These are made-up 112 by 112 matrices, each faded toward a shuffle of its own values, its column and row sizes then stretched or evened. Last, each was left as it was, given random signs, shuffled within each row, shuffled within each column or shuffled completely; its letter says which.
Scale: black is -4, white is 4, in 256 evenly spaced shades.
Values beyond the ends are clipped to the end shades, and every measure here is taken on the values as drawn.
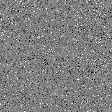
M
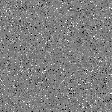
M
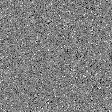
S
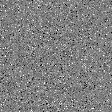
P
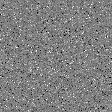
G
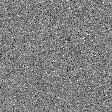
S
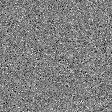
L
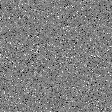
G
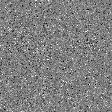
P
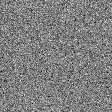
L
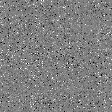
P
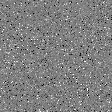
G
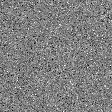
L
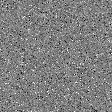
L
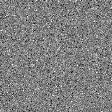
M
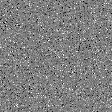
P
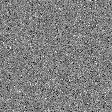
S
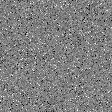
L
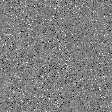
M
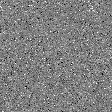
G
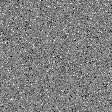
L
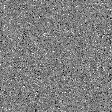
P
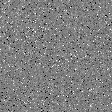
L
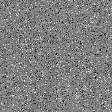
P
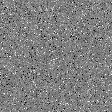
G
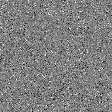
P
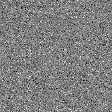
M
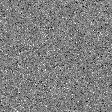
L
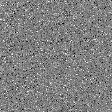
P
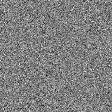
M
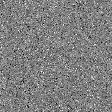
S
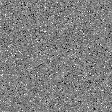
G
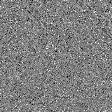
P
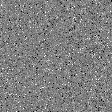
S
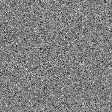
P
